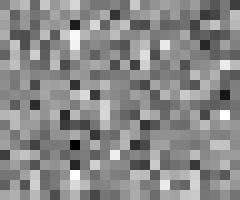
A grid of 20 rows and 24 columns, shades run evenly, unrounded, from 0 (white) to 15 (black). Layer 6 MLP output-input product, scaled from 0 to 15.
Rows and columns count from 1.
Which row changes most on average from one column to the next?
12
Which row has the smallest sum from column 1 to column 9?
1
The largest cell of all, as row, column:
15, 8
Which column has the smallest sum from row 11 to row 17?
23
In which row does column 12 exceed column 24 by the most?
2
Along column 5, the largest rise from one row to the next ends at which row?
5
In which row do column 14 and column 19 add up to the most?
7
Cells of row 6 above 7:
14
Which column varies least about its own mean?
18
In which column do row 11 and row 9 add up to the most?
4
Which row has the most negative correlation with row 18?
17
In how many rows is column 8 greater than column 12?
7
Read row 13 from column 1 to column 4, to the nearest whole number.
8 4 6 6
